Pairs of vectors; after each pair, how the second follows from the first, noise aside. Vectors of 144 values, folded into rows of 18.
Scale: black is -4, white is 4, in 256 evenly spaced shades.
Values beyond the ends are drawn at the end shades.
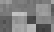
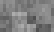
shrunk.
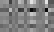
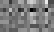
copied.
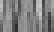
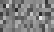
shuffled.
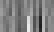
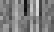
wrapped around, negated.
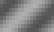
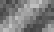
copied.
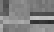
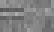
reversed, shrunk.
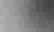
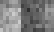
wrapped around, negated.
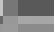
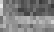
copied.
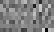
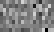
copied.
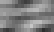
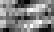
scaled up.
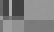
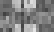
wrapped around, negated.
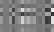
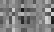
negated.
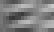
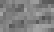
wrapped around, negated, shrunk.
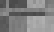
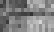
copied.
